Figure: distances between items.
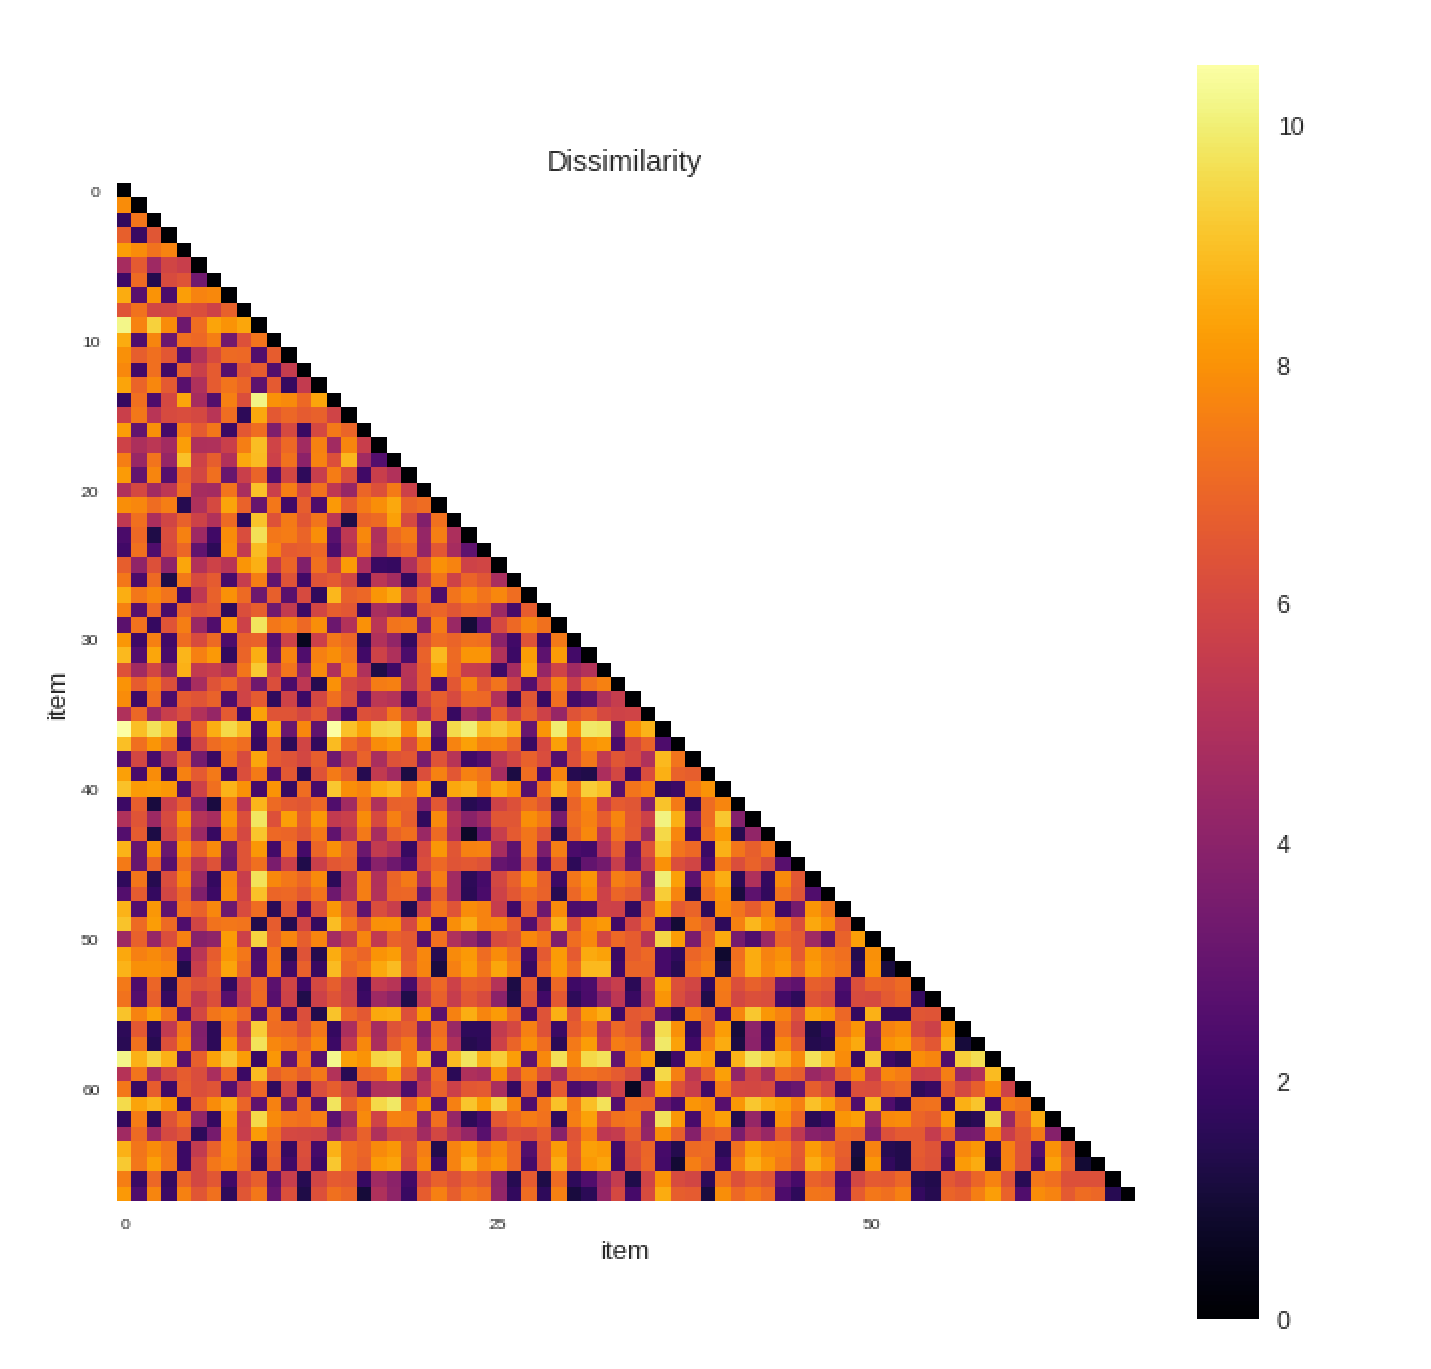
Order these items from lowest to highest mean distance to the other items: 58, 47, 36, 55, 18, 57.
47, 57, 55, 18, 58, 36
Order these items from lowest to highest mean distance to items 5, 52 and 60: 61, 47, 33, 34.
33, 34, 61, 47
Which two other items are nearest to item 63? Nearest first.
5, 24
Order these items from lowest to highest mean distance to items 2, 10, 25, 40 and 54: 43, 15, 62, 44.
44, 43, 62, 15
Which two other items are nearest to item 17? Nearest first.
32, 25
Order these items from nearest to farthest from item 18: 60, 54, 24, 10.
54, 60, 10, 24
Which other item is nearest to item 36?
58
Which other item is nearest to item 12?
30
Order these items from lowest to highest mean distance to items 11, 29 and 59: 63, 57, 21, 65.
57, 63, 21, 65
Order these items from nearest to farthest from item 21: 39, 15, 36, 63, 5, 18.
36, 5, 63, 15, 39, 18
